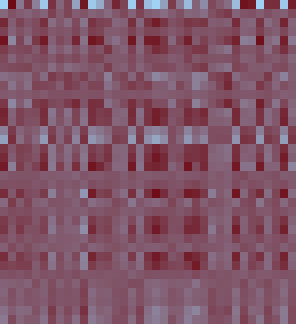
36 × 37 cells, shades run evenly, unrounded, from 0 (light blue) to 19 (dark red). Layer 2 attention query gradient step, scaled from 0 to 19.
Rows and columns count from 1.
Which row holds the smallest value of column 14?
9
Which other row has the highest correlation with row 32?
35
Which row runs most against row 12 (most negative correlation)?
28
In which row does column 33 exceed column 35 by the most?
5
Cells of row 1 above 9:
20
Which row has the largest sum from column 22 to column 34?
22
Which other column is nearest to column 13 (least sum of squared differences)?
10
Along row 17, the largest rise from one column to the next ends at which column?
30
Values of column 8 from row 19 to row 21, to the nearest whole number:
14 11 12
